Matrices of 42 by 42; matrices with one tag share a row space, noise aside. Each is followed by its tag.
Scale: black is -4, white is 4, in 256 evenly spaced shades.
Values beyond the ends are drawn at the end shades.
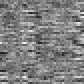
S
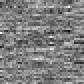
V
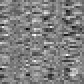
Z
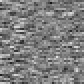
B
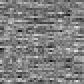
V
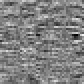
S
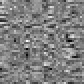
Z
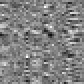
Z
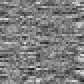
S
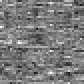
V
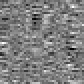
Z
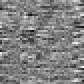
S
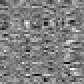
Z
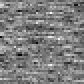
V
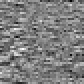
B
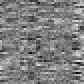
S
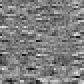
S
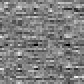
V
